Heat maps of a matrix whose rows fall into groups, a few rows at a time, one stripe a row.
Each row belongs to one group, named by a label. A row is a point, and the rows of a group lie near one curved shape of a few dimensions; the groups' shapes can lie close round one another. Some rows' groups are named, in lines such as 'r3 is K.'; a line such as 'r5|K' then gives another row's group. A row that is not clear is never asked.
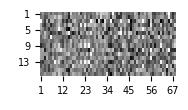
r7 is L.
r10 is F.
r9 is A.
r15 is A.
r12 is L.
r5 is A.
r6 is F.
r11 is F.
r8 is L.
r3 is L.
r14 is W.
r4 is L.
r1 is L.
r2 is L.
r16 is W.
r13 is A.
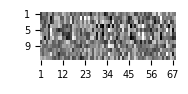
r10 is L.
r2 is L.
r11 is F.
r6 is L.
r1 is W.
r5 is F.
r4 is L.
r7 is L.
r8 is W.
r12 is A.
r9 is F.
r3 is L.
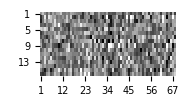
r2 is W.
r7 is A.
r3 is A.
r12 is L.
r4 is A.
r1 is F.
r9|F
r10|W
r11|F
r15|L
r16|A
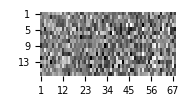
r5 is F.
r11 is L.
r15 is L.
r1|F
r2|F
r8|L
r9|W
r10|F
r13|F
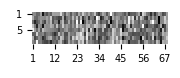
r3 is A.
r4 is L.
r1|F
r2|A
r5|L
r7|L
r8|F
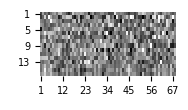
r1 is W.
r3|F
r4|F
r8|L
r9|L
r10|L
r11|L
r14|F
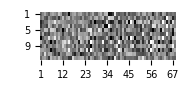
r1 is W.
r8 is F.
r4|W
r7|A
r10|F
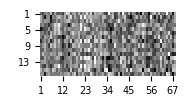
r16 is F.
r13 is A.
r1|W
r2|L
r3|F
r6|L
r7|F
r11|L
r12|L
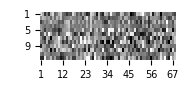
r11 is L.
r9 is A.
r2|F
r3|W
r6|W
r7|L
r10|F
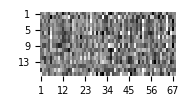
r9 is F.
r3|W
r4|W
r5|W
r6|L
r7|F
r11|L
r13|L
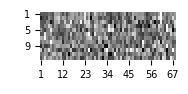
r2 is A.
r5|F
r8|F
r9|W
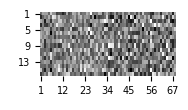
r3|L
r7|A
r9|F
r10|L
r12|F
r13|F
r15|L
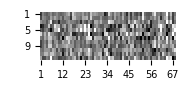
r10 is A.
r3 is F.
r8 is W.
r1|W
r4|A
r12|F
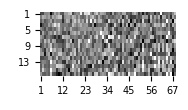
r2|F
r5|L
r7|F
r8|A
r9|W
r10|F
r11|L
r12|W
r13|F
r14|A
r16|F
